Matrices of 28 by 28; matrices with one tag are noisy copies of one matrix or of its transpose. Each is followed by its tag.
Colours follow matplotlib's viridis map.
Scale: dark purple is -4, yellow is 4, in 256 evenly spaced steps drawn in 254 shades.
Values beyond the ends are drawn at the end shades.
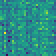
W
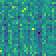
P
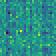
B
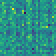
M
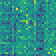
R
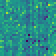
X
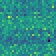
R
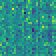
M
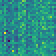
W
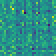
M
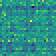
B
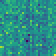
X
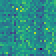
R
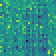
X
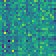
W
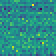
W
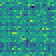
B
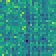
X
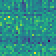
R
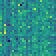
W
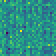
B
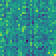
X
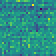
W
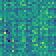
W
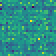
B
